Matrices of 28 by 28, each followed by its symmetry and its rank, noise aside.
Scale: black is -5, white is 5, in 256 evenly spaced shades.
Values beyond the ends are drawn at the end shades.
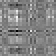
no symmetry, rank two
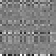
no symmetry, rank one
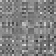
symmetric, rank three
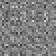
antisymmetric, rank two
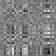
no symmetry, rank one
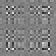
symmetric, rank one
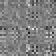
antisymmetric, rank two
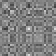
symmetric, rank two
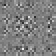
symmetric, rank two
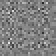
antisymmetric, rank two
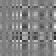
no symmetry, rank one
